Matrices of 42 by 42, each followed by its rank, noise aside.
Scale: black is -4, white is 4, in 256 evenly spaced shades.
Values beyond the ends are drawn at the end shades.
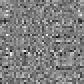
six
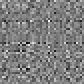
four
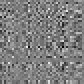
four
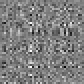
four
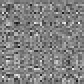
five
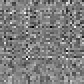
six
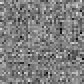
eight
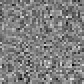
eight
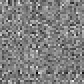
five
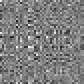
five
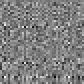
four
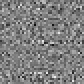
seven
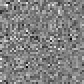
six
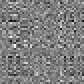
four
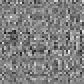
six
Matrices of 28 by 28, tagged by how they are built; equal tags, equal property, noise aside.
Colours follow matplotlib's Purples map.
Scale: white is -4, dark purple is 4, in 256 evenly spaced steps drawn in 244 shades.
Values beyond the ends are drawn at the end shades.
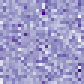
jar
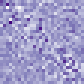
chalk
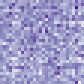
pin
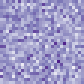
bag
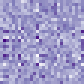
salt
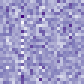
jar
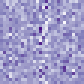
jar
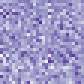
salt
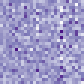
jar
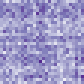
pin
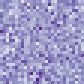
bag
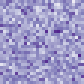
bag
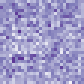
pin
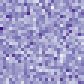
bag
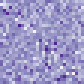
chalk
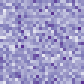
bag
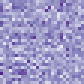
pin
